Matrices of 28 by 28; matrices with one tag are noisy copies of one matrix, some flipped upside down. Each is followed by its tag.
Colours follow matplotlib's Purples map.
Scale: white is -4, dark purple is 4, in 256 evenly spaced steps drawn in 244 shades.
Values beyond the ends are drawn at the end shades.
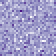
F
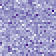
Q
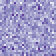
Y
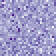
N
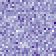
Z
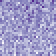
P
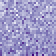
P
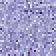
Q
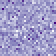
Z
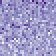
P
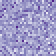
Y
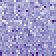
P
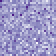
N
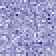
Q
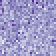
P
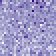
P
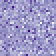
Y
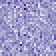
F
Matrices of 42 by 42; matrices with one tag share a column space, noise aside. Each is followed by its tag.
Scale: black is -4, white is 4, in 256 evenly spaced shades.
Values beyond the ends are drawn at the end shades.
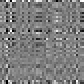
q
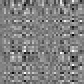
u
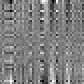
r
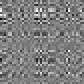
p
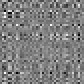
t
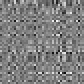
u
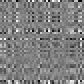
q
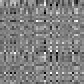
u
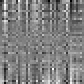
r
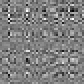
p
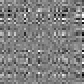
p
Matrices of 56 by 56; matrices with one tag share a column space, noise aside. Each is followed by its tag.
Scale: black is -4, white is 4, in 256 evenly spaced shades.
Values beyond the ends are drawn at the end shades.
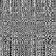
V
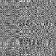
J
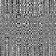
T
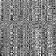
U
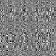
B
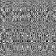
B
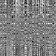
T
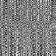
U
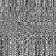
V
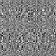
B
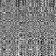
V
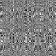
B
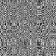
J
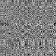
J
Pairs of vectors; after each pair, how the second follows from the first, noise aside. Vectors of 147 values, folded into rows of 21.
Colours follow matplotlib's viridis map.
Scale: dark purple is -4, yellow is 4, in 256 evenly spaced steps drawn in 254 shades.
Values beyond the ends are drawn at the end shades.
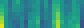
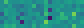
wrapped around, negated, partly zeroed.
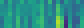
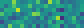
shuffled.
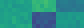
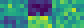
reversed, scaled up.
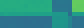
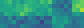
copied.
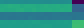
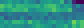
copied.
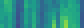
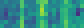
wrapped around, negated.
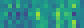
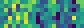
wrapped around, negated, scaled up.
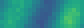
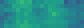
wrapped around, shrunk.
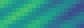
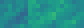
wrapped around, shrunk.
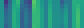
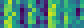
wrapped around, scaled up.
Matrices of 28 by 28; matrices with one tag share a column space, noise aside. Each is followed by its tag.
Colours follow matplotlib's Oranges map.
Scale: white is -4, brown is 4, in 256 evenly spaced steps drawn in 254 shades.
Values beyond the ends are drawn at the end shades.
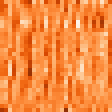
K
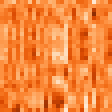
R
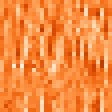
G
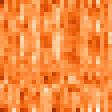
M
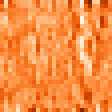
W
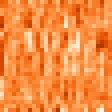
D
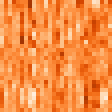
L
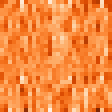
M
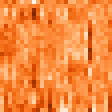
R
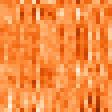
R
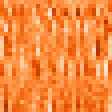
G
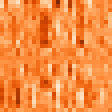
L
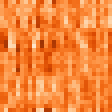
D
